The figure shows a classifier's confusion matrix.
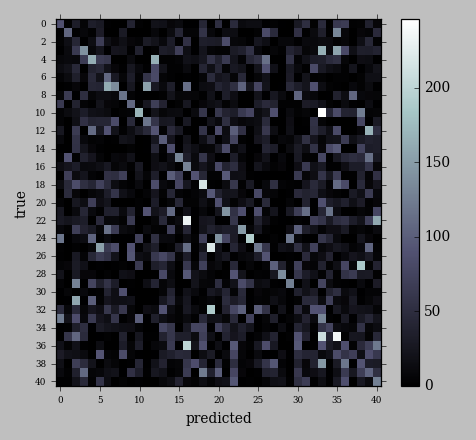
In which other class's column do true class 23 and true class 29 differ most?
30
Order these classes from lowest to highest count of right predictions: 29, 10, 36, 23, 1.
36, 1, 29, 23, 10
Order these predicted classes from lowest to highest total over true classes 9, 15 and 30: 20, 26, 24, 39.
24, 20, 26, 39
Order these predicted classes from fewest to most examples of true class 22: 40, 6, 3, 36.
6, 3, 36, 40
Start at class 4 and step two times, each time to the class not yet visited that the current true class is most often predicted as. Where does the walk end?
39
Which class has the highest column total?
33
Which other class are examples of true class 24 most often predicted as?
20
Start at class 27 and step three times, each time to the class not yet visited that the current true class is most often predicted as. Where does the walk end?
0
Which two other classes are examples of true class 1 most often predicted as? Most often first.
35, 26
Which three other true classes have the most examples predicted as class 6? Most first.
7, 23, 12
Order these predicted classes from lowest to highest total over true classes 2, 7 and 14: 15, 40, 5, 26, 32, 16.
15, 40, 26, 5, 32, 16
